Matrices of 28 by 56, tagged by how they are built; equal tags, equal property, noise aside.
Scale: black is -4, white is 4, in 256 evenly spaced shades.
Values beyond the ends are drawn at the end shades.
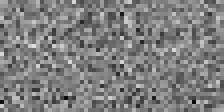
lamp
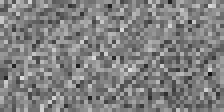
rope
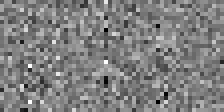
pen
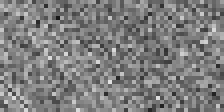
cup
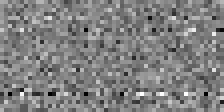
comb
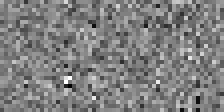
pen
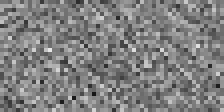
cup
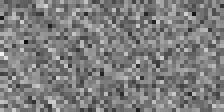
cup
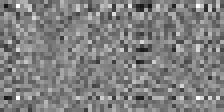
lamp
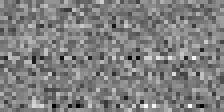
comb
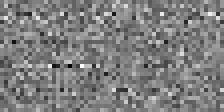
comb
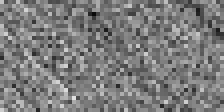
cup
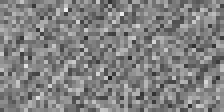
rope
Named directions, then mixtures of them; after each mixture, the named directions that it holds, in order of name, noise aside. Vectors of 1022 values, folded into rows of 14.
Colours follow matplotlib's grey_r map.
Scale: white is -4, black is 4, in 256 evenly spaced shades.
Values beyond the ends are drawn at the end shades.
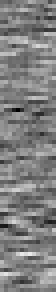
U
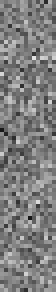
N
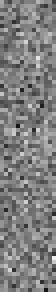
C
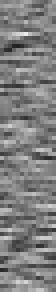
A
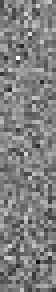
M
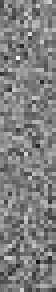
M.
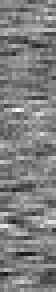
U.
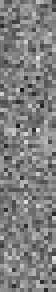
C.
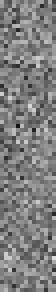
C, N.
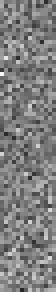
M, N.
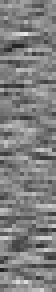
A.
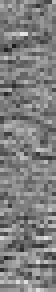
A, M.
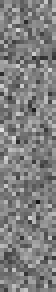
C, N.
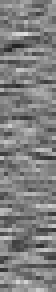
A.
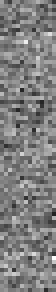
C, U.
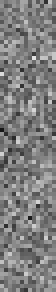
N.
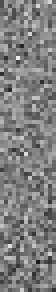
M.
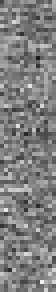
C, U.
